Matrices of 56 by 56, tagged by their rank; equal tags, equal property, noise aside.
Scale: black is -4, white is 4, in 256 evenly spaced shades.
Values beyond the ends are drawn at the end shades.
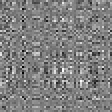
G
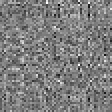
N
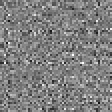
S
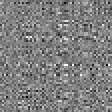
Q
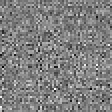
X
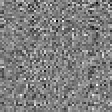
X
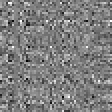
Q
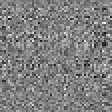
S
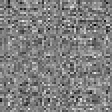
S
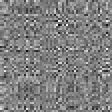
G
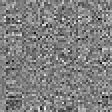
N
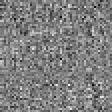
N
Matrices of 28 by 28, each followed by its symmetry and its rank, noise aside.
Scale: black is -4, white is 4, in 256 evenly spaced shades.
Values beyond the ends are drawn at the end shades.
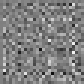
antisymmetric, rank four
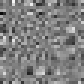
antisymmetric, rank four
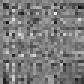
no symmetry, rank four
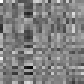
no symmetry, rank three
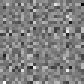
antisymmetric, rank four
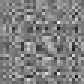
no symmetry, rank three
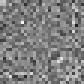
symmetric, rank six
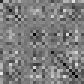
symmetric, rank four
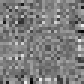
symmetric, rank six
